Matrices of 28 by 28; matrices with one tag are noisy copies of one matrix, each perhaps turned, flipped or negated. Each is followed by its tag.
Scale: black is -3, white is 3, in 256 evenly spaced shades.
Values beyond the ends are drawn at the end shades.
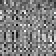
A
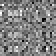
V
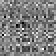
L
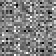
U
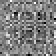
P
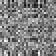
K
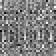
A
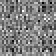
U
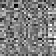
K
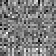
K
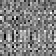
A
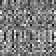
A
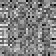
K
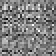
L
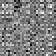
U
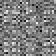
U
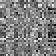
K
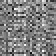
A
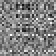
L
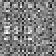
L
